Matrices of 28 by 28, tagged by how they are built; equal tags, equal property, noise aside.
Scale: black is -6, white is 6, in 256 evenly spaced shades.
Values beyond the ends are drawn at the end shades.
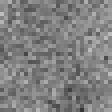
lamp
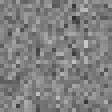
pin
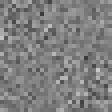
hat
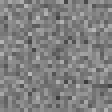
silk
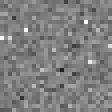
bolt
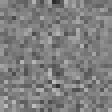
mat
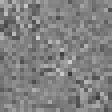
hat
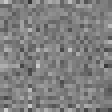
mat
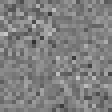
hat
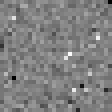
bolt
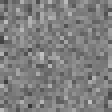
pin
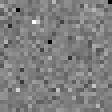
bolt
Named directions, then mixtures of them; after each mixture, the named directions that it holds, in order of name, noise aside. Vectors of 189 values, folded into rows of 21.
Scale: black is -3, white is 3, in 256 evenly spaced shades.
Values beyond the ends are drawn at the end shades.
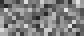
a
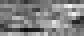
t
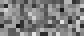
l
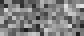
a, l, t.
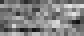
t.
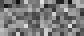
a.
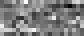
a, l, t.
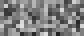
l.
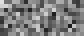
a.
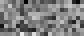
a, l, t.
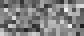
a, l, t.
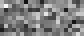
a, t.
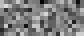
a.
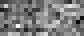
l, t.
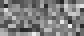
a, l, t.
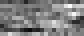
t.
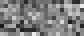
l, t.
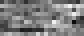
t.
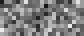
a.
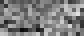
a, l, t.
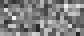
a, l, t.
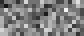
a.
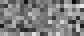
l, t.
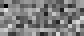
a, l, t.
